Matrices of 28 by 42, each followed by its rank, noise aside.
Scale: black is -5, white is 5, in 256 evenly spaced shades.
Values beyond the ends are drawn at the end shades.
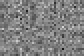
six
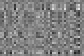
three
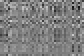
three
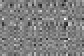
three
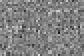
six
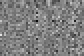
six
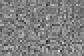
eight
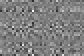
four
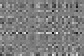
three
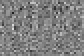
six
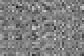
four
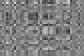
three
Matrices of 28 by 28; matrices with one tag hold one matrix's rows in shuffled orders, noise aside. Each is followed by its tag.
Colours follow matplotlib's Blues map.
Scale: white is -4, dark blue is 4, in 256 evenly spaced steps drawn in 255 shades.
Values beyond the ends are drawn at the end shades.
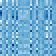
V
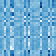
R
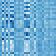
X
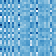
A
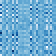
V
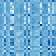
R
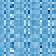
R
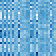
A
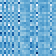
A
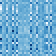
V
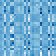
R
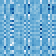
R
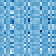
R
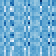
R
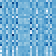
V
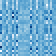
V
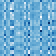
R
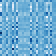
V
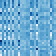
A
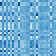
A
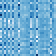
A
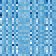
V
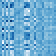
X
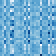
R
